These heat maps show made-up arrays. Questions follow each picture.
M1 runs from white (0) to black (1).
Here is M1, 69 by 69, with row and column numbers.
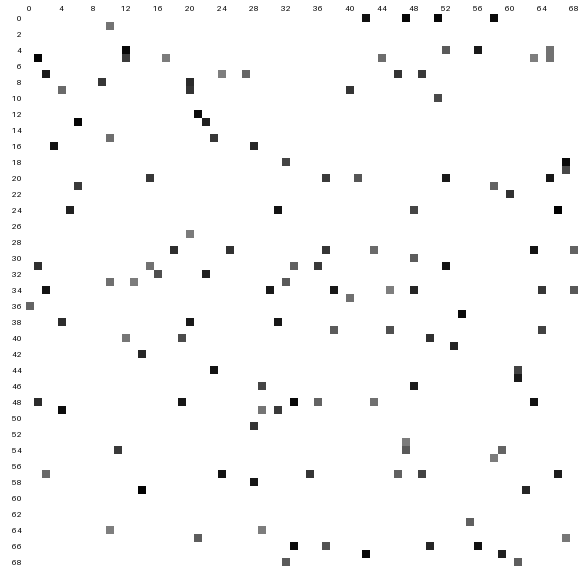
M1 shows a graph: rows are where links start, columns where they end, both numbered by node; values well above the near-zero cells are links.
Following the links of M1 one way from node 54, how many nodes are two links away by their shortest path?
2
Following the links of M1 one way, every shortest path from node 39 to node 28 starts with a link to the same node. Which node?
node 64
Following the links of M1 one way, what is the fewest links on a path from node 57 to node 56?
2
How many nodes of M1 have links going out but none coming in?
5
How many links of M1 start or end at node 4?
7
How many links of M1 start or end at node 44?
3
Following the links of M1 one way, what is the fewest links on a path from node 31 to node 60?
4
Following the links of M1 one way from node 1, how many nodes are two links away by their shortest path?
1
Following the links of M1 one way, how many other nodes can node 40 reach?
12
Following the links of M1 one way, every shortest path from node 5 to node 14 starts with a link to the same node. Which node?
node 65
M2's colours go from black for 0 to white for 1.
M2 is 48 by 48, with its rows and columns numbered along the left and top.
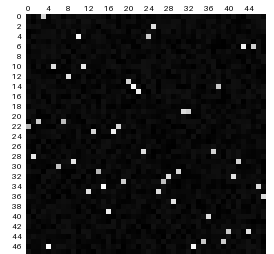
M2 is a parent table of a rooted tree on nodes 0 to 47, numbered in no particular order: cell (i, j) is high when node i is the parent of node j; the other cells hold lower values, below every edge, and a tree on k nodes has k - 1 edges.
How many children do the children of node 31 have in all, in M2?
3
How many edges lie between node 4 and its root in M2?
2
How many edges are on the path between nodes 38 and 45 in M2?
5
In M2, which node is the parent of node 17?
23
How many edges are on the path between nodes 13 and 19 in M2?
4
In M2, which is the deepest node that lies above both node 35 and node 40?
6
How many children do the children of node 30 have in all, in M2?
2
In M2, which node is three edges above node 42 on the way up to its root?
27
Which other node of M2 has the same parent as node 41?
28
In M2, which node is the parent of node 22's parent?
34
